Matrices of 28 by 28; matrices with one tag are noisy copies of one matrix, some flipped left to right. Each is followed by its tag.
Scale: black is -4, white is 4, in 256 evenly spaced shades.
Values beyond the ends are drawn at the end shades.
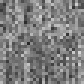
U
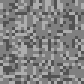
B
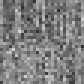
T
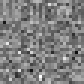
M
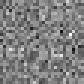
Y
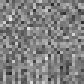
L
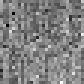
T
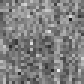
U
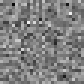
M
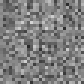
B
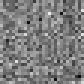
B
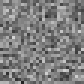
M
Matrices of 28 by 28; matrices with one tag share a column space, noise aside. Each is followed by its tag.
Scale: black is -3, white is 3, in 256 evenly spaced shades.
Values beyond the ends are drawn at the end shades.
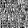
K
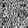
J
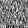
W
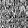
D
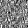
W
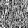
D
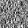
W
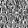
W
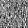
J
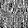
K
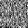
J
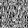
D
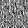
D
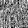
K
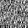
W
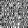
J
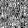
J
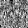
D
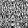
J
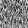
W
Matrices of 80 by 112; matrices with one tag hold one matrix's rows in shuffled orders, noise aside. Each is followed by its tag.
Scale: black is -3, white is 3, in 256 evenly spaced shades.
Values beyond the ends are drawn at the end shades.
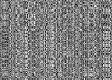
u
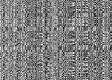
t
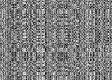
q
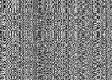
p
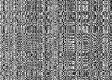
t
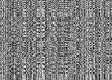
q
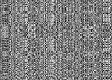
u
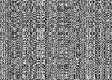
q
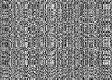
u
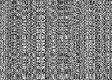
q
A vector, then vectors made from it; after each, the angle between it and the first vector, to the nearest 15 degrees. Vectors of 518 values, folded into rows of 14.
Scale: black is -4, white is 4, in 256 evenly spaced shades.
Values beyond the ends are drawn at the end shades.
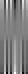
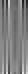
135 degrees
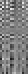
60 degrees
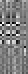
75 degrees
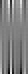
105 degrees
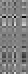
75 degrees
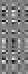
90 degrees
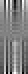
15 degrees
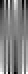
150 degrees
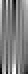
45 degrees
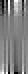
135 degrees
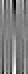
45 degrees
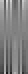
30 degrees
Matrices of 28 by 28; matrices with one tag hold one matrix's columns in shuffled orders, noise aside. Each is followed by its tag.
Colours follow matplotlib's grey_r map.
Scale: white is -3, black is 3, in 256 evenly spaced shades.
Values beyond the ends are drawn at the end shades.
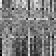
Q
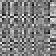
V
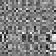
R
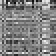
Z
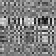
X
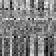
Q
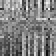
Q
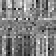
Q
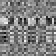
X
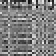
Z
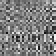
R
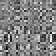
R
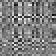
V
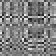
V
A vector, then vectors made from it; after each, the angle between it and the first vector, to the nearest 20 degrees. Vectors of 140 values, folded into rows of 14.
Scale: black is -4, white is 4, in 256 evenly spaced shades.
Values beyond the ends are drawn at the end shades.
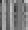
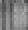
140 degrees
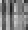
160 degrees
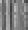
160 degrees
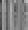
20 degrees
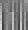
100 degrees
